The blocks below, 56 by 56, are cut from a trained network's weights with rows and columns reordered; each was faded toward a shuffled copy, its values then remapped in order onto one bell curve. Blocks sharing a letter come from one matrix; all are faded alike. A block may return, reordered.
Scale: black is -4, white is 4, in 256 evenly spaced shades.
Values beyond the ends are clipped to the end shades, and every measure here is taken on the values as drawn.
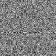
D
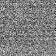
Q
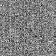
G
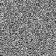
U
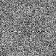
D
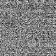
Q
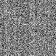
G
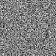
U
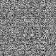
Q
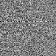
D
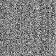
G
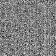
G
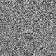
D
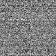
Q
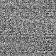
Q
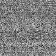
Q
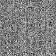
G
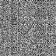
G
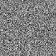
D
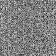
G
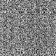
G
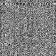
G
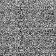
Q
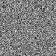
D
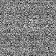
Q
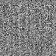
G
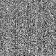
G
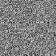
D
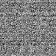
Q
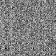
G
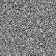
U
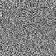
U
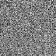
D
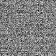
Q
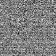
Q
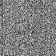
G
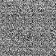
Q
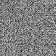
D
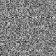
D
